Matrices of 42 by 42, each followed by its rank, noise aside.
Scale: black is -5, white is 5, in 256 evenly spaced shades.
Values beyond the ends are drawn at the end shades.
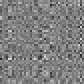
four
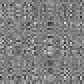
four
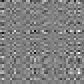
two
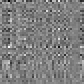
three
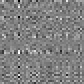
three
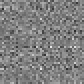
six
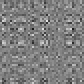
three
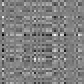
two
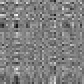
three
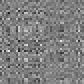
three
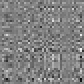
four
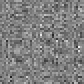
six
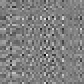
three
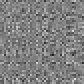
four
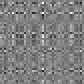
two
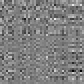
three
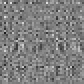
four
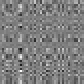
two
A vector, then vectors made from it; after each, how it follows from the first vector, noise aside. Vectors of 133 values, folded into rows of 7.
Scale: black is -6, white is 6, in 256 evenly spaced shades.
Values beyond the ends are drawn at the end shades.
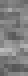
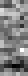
wrapped around, negated, scaled up.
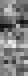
wrapped around, negated, scaled up.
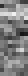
wrapped around, scaled up.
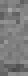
partly zeroed.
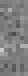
partly zeroed.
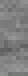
negated, shrunk.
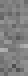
partly zeroed.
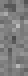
reversed, partly zeroed.
